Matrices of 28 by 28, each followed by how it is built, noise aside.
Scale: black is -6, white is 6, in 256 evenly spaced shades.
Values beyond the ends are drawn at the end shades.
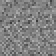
repeating columns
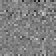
uneven rows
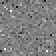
sparse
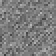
Hankel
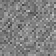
Hankel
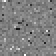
sparse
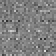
uneven rows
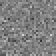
uneven rows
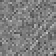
Hankel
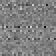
uneven rows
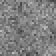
smooth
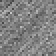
Hankel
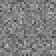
repeating columns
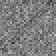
Hankel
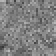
smooth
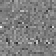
uneven rows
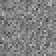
repeating rows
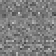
repeating columns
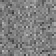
repeating rows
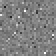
sparse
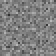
repeating rows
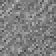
Hankel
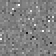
sparse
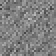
Hankel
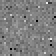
sparse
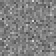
repeating rows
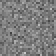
repeating rows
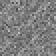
Hankel
